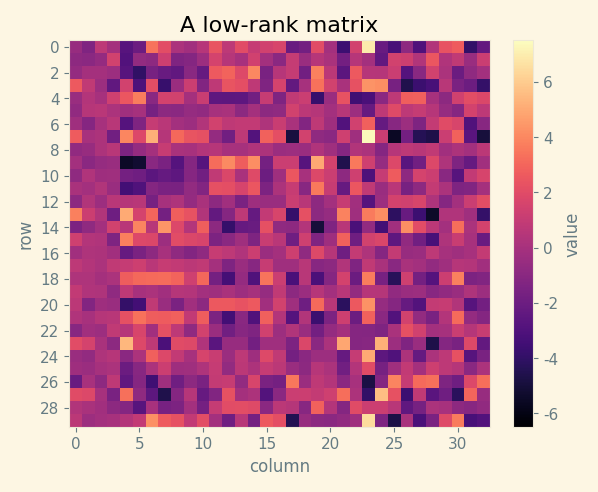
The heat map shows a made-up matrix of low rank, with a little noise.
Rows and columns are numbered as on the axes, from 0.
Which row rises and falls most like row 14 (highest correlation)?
22
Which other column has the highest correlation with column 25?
17
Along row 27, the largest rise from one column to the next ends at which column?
24
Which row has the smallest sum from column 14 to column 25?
14
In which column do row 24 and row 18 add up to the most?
23
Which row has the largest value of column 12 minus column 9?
9
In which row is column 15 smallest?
27
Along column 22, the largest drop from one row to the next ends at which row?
4
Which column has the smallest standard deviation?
2
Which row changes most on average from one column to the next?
7
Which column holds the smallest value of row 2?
5
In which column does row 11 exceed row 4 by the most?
19
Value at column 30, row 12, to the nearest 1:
0
